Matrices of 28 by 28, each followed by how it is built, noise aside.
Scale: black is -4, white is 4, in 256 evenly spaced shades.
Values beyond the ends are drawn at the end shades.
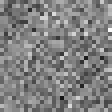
Hankel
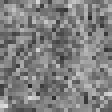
smooth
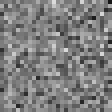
repeating rows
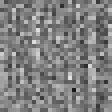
blocks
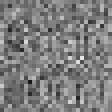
blocks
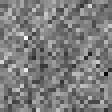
Hankel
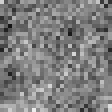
smooth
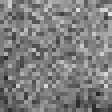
smooth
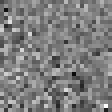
lower triangular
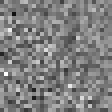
lower triangular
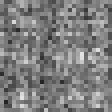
blocks
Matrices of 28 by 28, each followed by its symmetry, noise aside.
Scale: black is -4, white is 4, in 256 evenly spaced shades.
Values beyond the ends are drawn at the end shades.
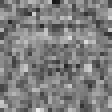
mirrored left to right.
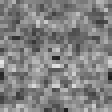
mirrored left to right.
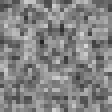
mirrored left to right.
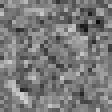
symmetric across the other diagonal.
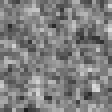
antisymmetric.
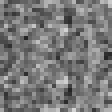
mirrored top to bottom.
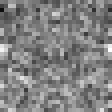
mirrored left to right.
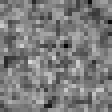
symmetric across the other diagonal.
